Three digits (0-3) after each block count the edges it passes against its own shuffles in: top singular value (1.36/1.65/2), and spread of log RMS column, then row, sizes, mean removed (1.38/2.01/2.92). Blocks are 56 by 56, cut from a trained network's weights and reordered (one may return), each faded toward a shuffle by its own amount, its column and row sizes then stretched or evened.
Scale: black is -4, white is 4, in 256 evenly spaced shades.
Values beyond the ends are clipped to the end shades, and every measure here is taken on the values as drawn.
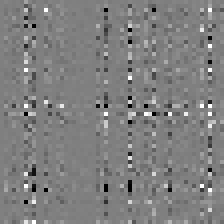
2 3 2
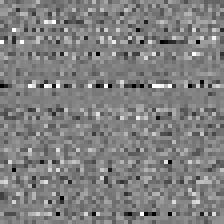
1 0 3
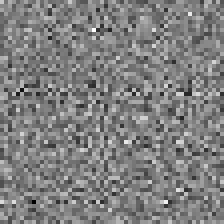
2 0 1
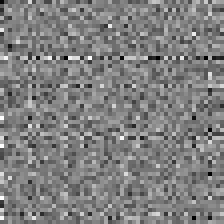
3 1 2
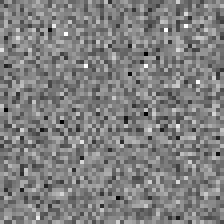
1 0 0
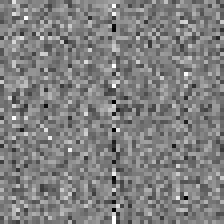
2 2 0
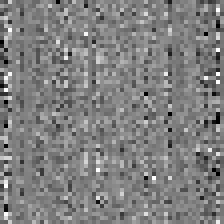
1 3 0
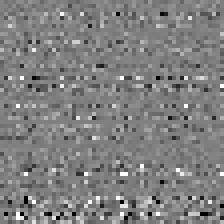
0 0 3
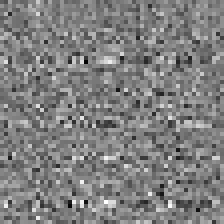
3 1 2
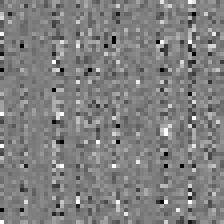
0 3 1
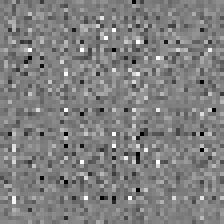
0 2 2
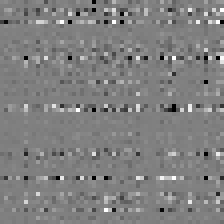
1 2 3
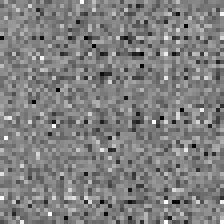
2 0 1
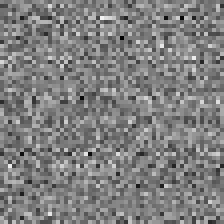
3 0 2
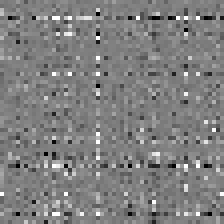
3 2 2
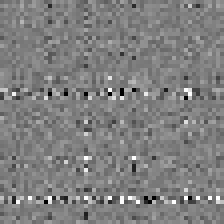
2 1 2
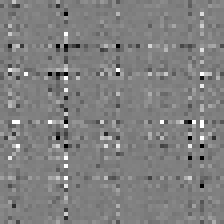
2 2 2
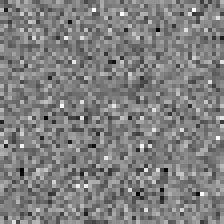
0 0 1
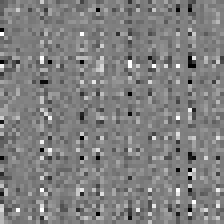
1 3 2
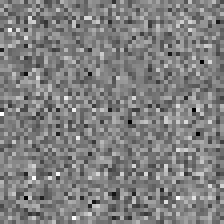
1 1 1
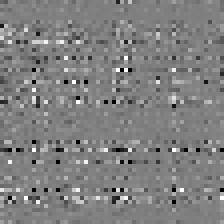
1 2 3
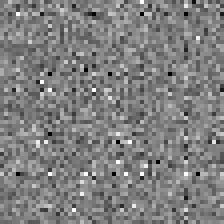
1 1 1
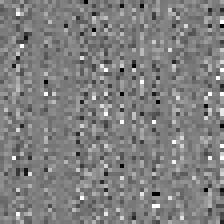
1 3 0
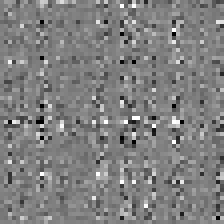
0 3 2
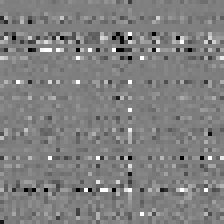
1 1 3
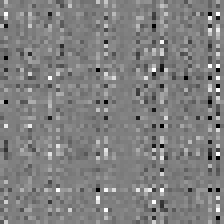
1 3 2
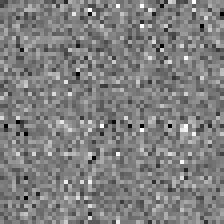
0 1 1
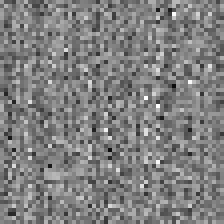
2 1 0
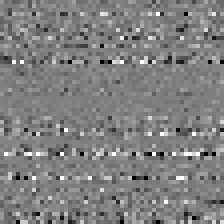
2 0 3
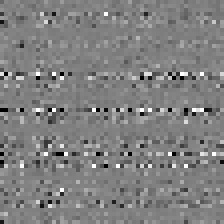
2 1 3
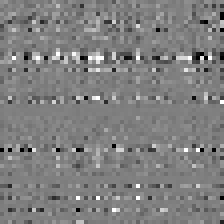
2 1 3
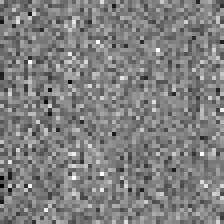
1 1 0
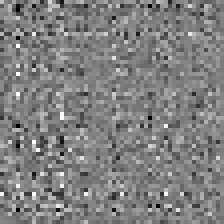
2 2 2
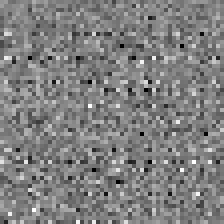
1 0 2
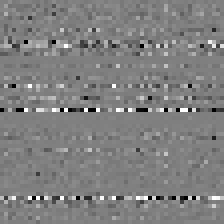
3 0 3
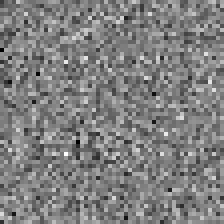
0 0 1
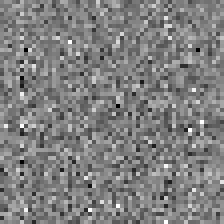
1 1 0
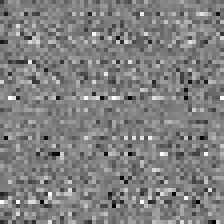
0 0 3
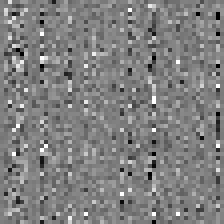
0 3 0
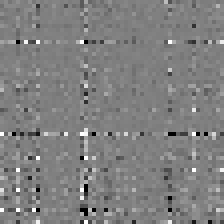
2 2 2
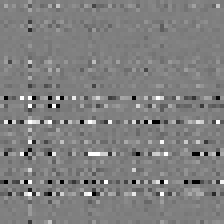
3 1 3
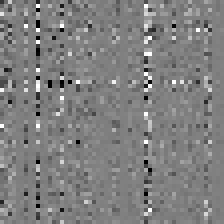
2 3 1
